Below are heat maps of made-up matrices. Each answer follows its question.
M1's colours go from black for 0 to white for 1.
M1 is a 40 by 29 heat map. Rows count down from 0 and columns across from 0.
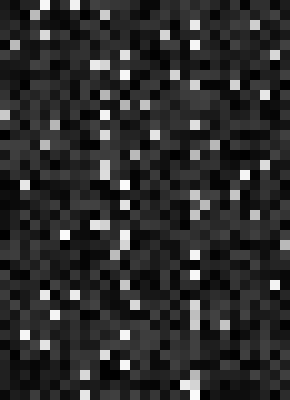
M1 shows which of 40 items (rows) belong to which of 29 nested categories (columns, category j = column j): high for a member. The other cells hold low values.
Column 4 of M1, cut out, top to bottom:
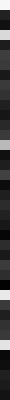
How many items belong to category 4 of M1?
5
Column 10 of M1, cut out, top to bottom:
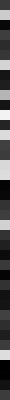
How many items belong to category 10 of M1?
9
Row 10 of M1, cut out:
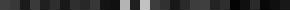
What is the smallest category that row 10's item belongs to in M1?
14
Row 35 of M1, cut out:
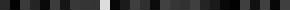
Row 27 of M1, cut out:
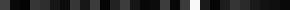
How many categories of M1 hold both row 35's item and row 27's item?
0
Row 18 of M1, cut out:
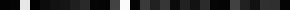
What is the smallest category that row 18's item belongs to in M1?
2
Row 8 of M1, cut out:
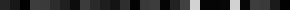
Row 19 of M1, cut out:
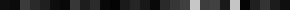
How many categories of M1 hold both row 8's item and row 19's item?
2
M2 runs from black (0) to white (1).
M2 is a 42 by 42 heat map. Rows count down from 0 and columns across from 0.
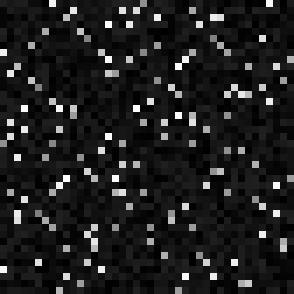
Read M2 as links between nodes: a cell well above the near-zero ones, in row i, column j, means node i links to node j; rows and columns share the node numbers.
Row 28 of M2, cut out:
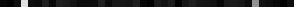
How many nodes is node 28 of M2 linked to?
2
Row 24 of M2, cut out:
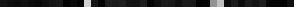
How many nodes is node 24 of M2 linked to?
3
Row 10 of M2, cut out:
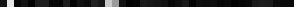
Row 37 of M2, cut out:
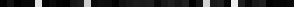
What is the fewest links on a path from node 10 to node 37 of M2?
5
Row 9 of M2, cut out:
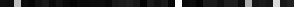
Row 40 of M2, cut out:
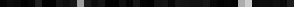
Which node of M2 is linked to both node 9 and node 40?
node 35
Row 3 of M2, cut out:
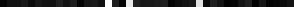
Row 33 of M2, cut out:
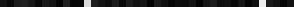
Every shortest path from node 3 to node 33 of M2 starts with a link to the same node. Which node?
node 18
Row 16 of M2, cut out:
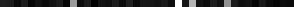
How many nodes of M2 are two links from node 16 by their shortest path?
9
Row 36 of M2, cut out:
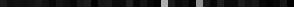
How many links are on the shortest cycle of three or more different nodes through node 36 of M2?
6
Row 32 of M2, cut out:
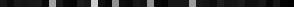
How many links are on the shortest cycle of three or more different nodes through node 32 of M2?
3
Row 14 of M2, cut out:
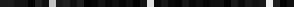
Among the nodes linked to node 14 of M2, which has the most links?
node 7
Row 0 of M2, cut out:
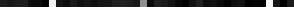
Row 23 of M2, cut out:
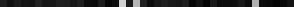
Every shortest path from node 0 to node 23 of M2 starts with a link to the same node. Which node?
node 20
